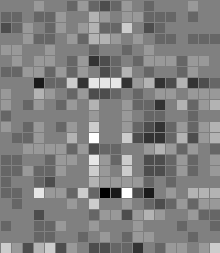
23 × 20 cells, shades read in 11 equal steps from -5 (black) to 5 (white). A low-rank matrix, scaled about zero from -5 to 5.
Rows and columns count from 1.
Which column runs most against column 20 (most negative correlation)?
13
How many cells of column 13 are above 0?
7
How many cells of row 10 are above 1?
3
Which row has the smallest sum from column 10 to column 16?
18
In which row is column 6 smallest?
23
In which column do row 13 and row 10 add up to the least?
15
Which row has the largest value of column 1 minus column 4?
8
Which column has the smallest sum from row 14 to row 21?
14
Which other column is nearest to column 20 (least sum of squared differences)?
19
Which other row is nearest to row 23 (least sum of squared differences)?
9
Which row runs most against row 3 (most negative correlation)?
5
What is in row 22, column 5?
-1
